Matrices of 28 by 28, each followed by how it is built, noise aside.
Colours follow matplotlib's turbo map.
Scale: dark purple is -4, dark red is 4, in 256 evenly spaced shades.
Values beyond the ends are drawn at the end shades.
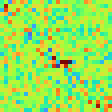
banded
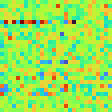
uneven rows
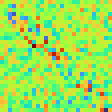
banded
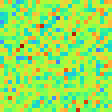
Hankel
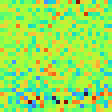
uneven rows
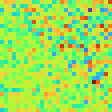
upper triangular
